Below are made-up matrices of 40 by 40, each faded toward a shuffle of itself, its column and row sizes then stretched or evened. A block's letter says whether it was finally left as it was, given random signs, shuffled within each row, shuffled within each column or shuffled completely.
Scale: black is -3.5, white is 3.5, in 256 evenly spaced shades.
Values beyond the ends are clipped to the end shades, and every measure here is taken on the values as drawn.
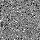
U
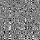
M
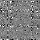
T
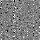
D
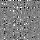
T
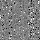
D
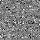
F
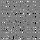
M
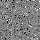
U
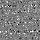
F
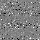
F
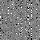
D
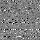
F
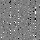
D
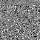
F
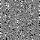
D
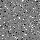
U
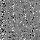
D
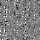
D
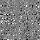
T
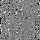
D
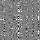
T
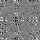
M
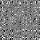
M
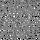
F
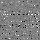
F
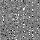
D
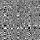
M
